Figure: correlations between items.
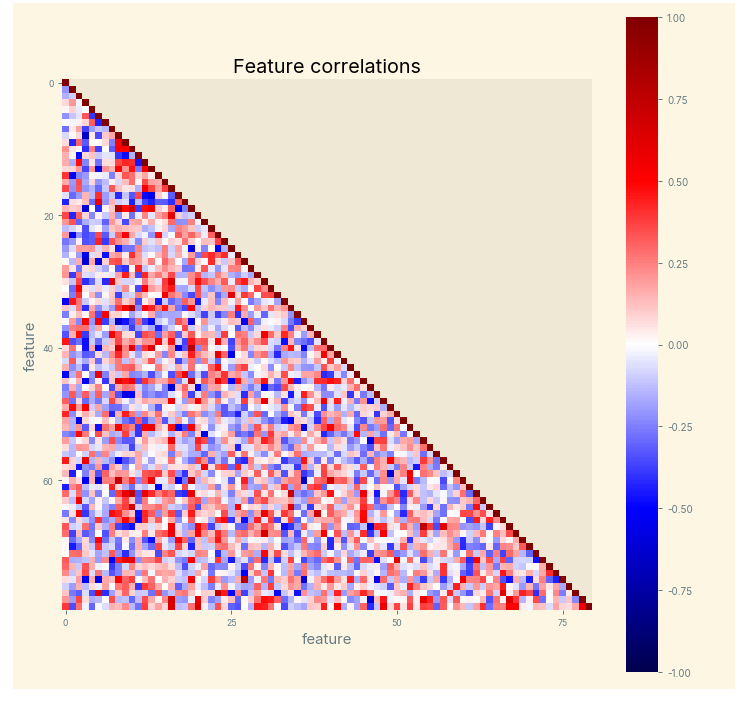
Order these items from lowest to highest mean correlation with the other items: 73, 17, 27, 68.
17, 73, 27, 68
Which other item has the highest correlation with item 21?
58
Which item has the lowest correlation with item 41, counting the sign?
25
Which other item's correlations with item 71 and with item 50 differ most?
72
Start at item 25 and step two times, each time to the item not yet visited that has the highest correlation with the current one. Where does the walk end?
15
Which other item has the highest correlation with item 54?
67
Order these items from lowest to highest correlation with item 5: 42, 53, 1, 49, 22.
42, 1, 22, 49, 53
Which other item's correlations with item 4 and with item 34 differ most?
45
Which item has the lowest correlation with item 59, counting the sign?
49
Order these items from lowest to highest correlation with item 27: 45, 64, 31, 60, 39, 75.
31, 64, 45, 39, 60, 75
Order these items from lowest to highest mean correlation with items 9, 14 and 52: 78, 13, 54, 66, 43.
54, 78, 43, 13, 66
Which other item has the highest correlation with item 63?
2
